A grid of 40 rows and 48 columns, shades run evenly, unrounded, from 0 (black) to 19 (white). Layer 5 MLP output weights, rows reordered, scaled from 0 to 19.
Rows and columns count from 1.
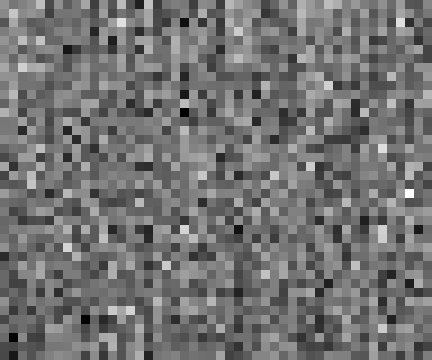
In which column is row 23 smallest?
23
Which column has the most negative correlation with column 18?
34
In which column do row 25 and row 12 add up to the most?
44
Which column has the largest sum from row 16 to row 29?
46
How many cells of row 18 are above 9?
25
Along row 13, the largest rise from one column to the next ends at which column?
41
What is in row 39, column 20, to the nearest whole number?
7
